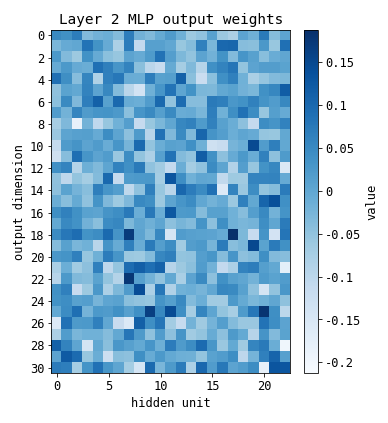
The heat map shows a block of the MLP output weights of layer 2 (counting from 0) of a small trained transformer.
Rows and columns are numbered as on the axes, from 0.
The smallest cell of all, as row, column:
28, 22
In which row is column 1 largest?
29
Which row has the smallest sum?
8
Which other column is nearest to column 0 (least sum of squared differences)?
6
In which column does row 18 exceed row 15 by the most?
17
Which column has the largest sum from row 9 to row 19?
5
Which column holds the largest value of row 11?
14
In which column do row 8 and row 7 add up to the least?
2
